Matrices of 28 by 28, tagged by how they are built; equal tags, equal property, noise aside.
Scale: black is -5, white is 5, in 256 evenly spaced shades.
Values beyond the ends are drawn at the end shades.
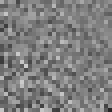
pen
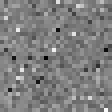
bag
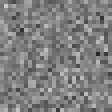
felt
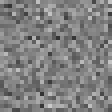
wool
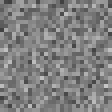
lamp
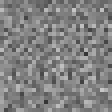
lamp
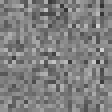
wool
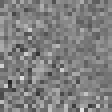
pen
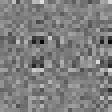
wool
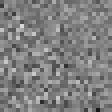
pen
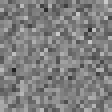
felt
